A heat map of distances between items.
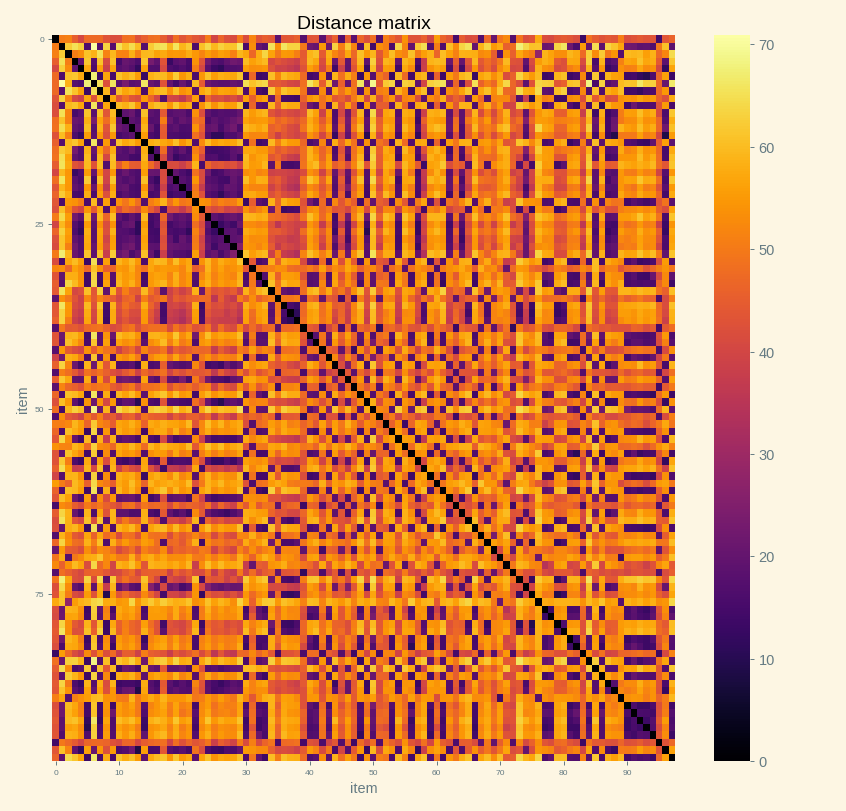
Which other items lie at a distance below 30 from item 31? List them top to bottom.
52, 55, 60, 71
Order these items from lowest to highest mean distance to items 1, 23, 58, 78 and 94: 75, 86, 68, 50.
86, 50, 75, 68
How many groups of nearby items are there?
6
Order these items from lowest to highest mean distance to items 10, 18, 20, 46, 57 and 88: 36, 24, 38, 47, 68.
24, 38, 36, 47, 68
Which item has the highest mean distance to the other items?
76
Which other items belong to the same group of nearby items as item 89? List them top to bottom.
2, 70, 76
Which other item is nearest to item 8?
75
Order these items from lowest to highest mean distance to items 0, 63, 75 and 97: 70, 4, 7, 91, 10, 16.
91, 7, 4, 10, 16, 70
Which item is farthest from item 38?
1
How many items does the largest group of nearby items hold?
31
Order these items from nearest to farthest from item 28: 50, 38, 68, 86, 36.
38, 36, 68, 86, 50
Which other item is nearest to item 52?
55
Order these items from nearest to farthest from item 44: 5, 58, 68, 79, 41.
58, 79, 68, 41, 5
